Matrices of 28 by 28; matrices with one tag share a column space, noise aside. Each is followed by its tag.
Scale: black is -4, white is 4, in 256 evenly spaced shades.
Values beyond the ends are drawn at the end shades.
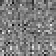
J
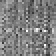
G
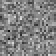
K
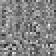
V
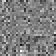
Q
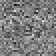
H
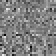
Q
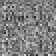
K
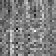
G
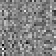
V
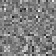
Q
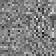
H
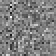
K
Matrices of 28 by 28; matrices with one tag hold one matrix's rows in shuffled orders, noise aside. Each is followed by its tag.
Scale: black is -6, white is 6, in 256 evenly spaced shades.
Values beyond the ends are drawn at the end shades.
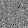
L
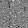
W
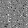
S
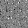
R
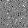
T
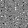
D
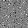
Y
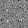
T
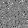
L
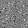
Y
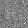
T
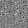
D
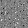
D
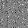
L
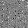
L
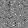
W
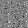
S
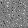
T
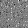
R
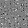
D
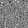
D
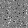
S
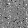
S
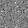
D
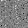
D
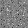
T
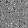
R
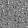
L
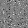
W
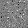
T
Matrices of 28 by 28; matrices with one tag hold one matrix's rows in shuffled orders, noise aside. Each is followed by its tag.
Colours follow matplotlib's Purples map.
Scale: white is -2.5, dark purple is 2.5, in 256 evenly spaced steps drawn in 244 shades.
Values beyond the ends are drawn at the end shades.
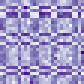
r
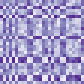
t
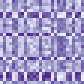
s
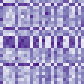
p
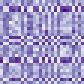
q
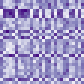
p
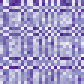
q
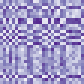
t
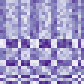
r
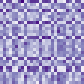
s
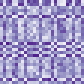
s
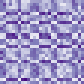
r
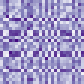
q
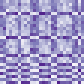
r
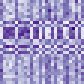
p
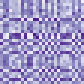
q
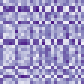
p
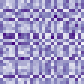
p
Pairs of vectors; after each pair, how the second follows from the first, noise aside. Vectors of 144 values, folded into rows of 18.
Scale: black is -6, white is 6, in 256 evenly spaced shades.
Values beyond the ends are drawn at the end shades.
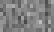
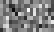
reversed, negated, scaled up.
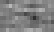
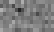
wrapped around, partly zeroed.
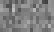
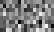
reversed, negated, scaled up.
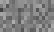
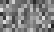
negated, scaled up.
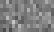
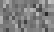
reversed, negated.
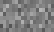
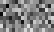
negated, scaled up.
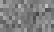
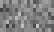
reversed, negated.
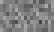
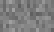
reversed, negated, shrunk.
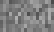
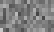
reversed, negated.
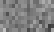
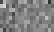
reversed, negated.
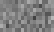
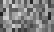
reversed, negated, scaled up.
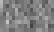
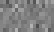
wrapped around, partly zeroed.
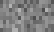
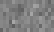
wrapped around, shrunk.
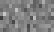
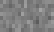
reversed, negated, shrunk.
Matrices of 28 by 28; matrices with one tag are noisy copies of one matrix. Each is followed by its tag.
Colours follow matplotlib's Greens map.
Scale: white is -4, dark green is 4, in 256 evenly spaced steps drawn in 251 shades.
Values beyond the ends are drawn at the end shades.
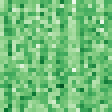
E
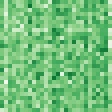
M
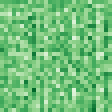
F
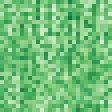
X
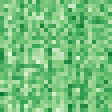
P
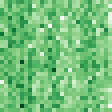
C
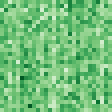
X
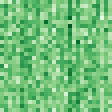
X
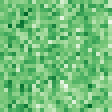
C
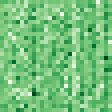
F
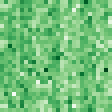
C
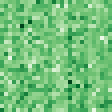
P
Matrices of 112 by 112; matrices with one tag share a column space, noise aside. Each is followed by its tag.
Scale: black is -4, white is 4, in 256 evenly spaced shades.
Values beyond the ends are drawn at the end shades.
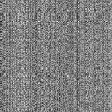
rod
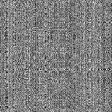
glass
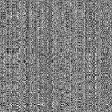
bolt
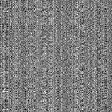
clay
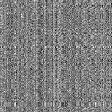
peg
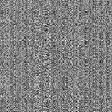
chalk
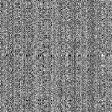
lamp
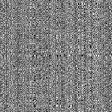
lamp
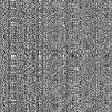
lamp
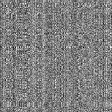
peg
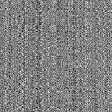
clay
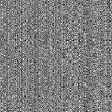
chalk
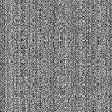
chalk
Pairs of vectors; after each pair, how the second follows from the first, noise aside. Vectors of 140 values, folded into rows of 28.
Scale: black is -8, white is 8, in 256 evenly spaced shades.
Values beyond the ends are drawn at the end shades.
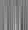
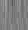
reversed, negated, shrunk.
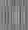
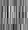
reversed, scaled up.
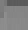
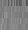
partly zeroed.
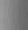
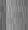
wrapped around.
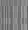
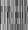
reversed, scaled up.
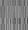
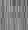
wrapped around.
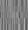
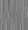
reversed, negated, shrunk.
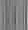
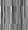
reversed, scaled up.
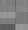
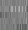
wrapped around, negated, partly zeroed.
